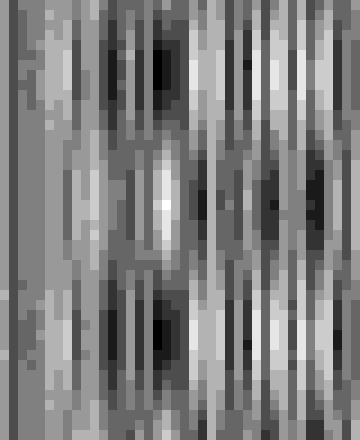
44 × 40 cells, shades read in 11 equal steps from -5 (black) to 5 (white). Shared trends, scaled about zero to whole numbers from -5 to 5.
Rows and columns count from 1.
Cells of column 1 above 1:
2
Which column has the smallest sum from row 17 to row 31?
35
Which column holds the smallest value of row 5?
18
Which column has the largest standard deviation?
19
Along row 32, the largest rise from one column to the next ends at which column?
29
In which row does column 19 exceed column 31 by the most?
21
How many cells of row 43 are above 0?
14
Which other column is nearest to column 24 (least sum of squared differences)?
6
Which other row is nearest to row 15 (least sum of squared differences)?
27
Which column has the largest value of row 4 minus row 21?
31
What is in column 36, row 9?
3
